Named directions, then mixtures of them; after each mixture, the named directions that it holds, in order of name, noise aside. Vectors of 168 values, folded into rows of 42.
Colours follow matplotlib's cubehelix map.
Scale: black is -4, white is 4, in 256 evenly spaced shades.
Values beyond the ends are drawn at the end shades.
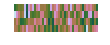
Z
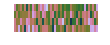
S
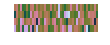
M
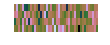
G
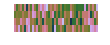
S.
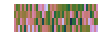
S.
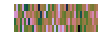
G.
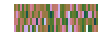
M, Z.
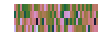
M, S.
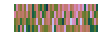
S.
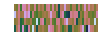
M.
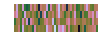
G.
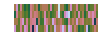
G, M.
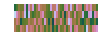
Z.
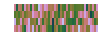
G, S.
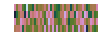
G, Z.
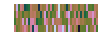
G, M.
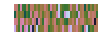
M.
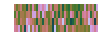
S.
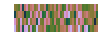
G, M.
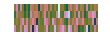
G, M.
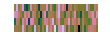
G.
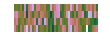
M, Z.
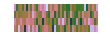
S.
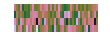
M, S.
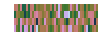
M.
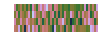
S.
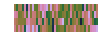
S, Z.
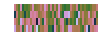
M, S.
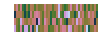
M.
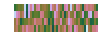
Z.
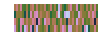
M.
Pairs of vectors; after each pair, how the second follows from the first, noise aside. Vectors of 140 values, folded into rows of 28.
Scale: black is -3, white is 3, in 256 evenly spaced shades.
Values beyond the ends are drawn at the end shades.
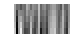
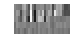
wrapped around, negated, partly zeroed.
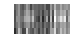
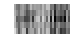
negated.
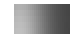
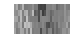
wrapped around, negated, partly zeroed.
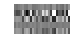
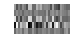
reversed, negated.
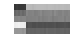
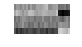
reversed, negated.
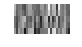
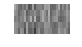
reversed, negated, shrunk.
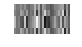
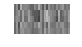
reversed, shrunk.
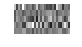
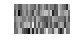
wrapped around, negated.
